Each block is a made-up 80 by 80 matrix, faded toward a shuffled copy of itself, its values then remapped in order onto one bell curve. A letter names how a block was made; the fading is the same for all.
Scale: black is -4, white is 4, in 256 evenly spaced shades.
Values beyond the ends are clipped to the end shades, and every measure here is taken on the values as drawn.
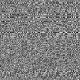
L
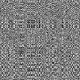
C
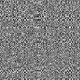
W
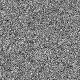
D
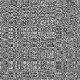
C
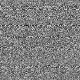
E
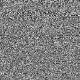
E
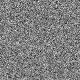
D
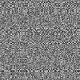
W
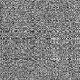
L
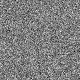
D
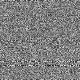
E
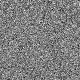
D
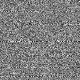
E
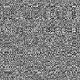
L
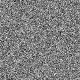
D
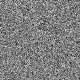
D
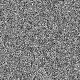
D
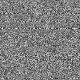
E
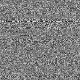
E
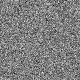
D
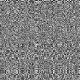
W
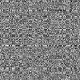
W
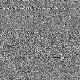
E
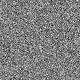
D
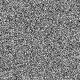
D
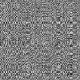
C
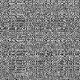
L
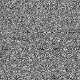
E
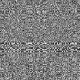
L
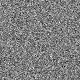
D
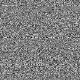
E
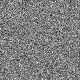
D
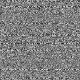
E
